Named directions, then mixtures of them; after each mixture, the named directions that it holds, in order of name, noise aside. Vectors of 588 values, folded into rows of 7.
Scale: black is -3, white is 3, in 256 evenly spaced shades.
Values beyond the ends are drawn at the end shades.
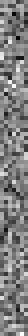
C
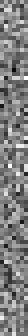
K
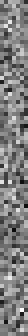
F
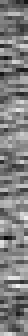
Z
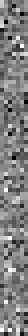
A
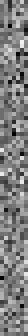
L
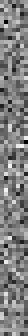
A, K.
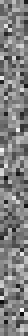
C, F, L.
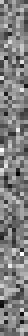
C, F, L.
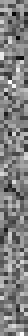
C.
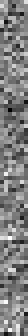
A, F, Z.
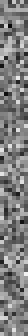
C, K, L.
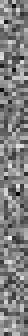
A, C, K.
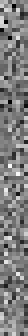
A, K.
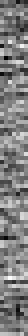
C, Z.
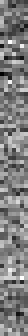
A, C, Z.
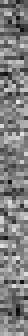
C, F, Z.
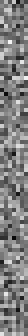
C, K, Z.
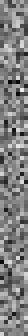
K, L.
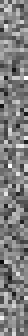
K.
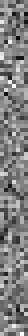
C.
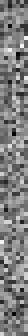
K, L, Z.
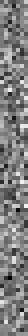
F.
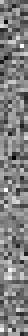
A, F, Z.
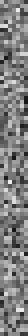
A, F.
